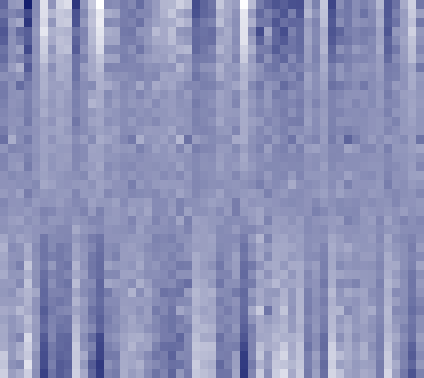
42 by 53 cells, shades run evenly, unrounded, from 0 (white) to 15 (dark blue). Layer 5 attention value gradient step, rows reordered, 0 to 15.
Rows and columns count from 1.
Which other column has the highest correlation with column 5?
19
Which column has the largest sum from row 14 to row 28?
4
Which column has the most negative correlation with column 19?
30
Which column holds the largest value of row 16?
44
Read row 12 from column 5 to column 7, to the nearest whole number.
7 6 7
